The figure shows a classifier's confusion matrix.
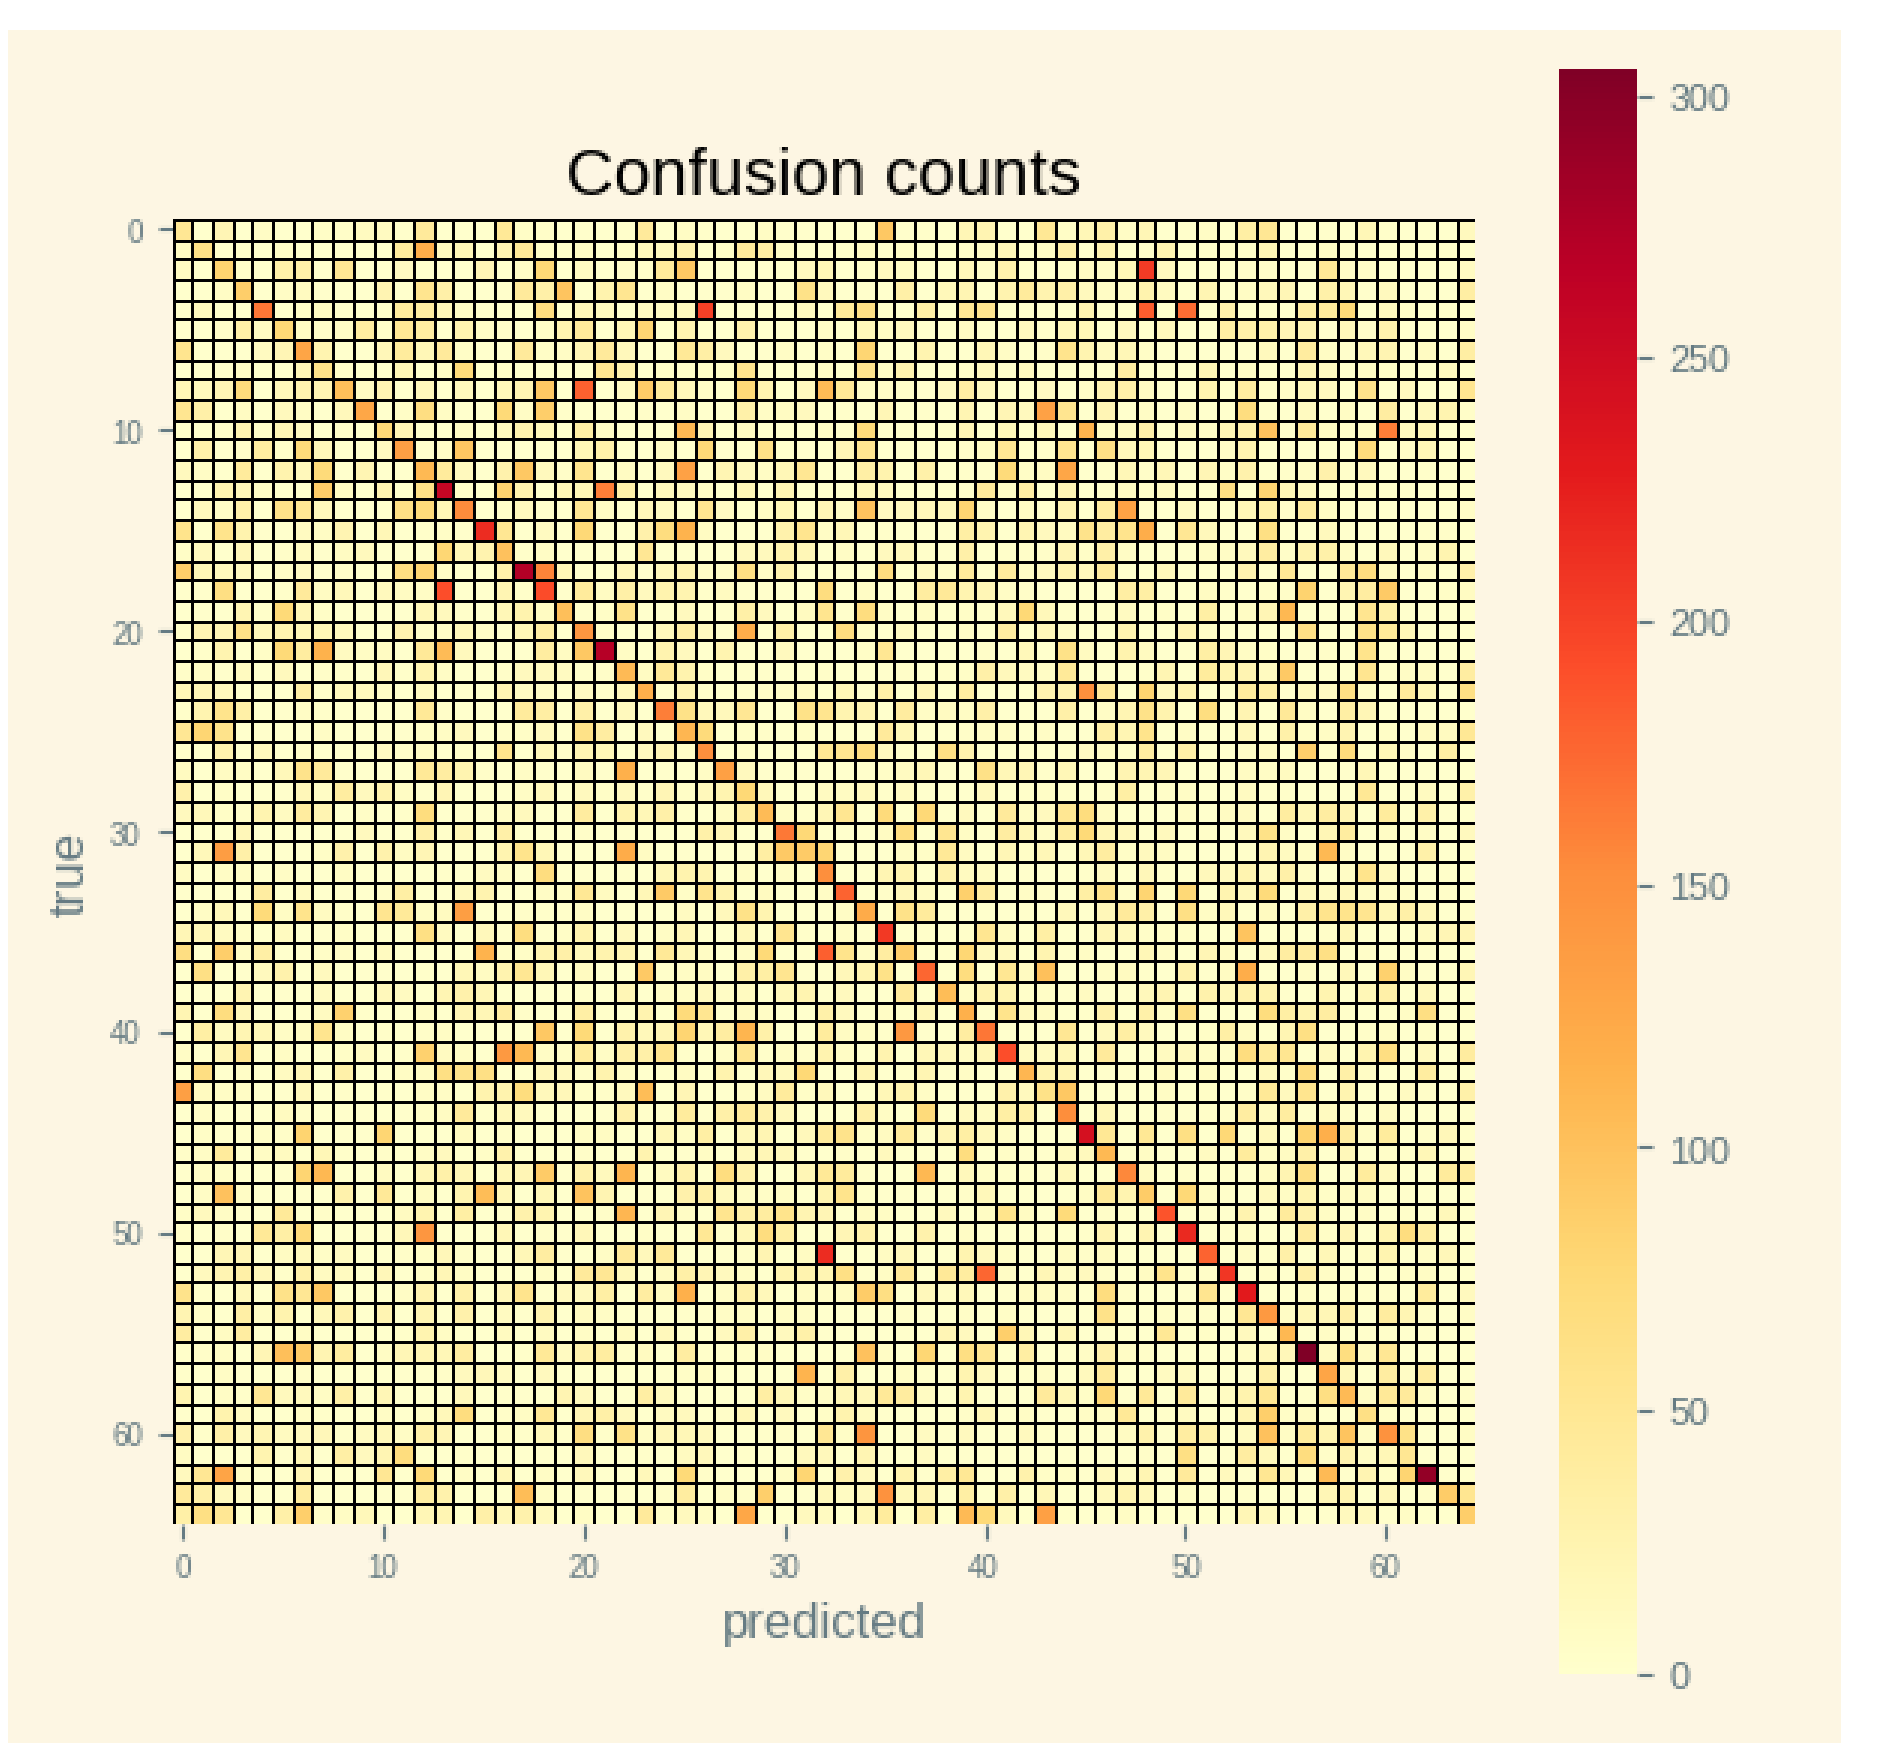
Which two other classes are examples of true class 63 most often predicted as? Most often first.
35, 17
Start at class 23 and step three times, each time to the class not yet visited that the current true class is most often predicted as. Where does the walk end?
31
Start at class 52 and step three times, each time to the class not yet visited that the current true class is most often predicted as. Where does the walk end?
32
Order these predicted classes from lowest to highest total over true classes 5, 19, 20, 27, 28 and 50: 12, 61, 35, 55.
35, 61, 55, 12
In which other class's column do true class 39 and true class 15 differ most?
48
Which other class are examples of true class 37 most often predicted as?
53
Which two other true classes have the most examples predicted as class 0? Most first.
43, 17
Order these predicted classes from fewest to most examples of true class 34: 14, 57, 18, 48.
18, 48, 57, 14
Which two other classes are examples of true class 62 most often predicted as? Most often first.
2, 57
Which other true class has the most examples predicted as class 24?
33
